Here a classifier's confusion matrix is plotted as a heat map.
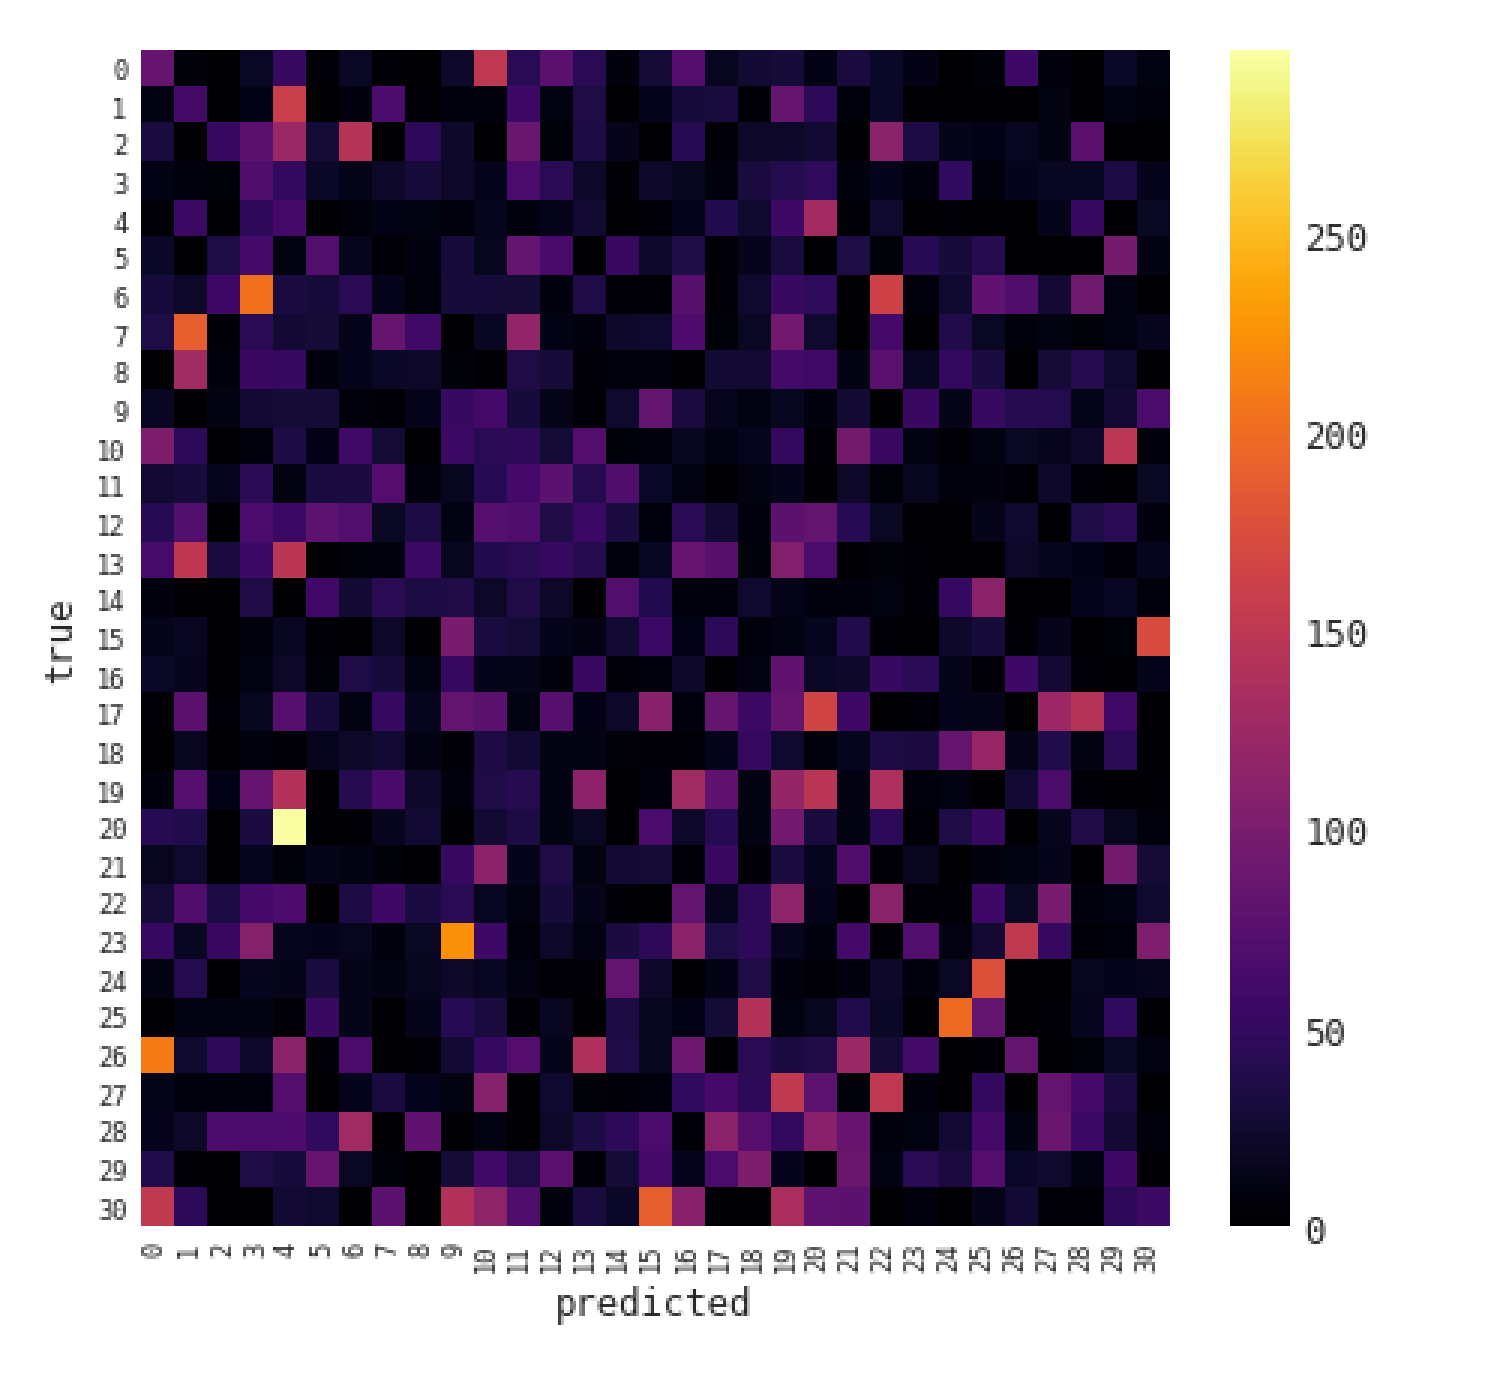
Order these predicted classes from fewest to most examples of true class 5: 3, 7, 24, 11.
7, 24, 3, 11
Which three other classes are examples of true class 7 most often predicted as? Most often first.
1, 11, 19
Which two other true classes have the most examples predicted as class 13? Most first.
26, 19
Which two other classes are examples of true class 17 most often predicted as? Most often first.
20, 28
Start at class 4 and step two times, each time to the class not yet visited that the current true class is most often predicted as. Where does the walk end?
19
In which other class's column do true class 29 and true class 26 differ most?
0
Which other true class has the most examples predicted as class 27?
17
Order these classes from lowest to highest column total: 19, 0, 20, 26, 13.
26, 13, 0, 20, 19
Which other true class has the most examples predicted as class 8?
28
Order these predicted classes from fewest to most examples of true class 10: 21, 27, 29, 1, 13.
27, 1, 13, 21, 29
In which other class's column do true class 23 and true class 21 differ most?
9
